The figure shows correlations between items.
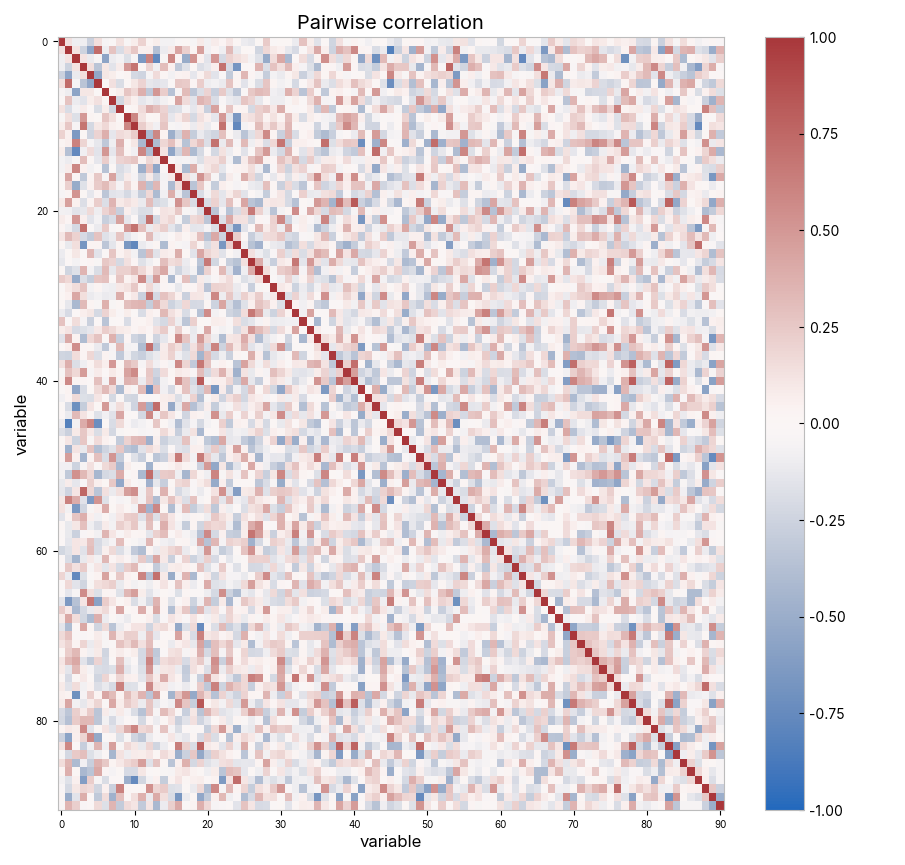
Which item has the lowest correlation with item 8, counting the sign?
52
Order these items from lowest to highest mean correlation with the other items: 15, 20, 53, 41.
41, 15, 20, 53
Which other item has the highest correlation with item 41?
50
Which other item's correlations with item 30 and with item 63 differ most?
2
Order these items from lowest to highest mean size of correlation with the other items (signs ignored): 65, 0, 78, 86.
0, 86, 65, 78
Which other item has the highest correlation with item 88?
76
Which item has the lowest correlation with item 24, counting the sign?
10
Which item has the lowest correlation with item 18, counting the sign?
77
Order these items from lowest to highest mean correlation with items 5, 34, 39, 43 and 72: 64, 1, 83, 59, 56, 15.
15, 59, 56, 64, 83, 1
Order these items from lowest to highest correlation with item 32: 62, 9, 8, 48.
62, 48, 8, 9
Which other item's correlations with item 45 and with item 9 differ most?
1
